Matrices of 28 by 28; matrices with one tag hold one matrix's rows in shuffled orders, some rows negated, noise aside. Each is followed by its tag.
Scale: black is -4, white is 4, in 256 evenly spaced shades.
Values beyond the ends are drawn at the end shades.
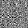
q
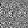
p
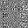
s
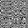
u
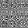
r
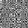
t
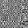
s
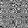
t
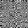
t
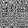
r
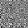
p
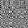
p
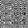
u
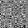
u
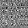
r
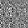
p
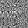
q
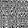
r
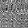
r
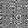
t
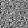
p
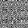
r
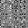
u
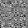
u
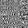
s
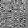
u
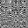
u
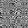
t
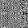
s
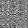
q
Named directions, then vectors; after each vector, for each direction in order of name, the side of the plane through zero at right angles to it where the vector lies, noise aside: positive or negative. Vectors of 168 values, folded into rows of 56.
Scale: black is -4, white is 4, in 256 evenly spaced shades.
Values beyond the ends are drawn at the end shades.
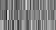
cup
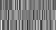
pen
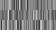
positive, negative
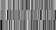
negative, negative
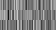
negative, positive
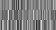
positive, negative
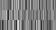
negative, positive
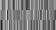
negative, negative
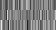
positive, positive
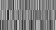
negative, positive
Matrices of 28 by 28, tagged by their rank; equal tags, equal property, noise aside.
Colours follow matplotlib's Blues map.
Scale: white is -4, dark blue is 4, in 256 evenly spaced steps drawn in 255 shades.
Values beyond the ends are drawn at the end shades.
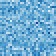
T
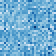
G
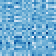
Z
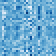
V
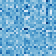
V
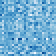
V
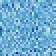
G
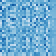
Z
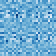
V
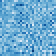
G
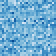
T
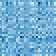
Z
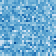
G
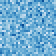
T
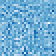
G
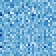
G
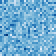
T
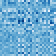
Z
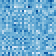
V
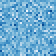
T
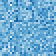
T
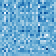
V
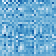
Z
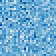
T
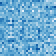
T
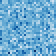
T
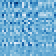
Z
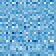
V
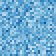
T
